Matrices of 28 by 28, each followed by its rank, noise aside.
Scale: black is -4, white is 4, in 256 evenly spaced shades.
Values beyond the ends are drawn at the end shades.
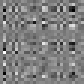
two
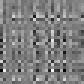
two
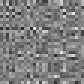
four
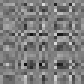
two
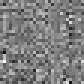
six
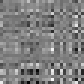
two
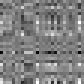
two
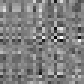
three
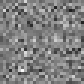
six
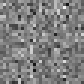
six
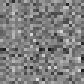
six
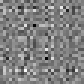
four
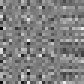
three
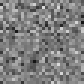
six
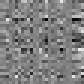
three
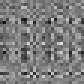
three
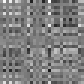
two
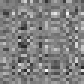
three
